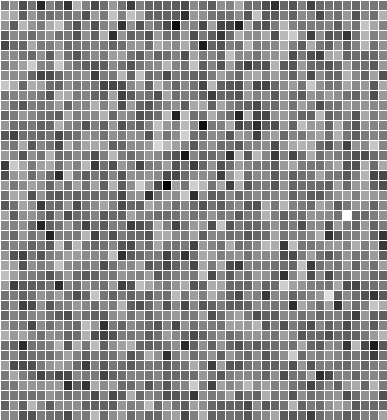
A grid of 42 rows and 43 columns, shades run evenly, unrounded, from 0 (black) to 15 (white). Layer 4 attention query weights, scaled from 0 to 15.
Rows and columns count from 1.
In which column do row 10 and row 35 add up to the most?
7
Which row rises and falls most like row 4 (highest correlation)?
17
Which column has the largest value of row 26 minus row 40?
13
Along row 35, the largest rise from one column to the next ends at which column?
40
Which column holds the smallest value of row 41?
28
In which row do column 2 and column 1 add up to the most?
9
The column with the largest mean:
41
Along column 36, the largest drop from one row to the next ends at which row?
38
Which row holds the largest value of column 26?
6
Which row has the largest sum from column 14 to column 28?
15
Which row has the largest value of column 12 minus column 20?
12
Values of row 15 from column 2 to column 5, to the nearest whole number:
7 10 5 8
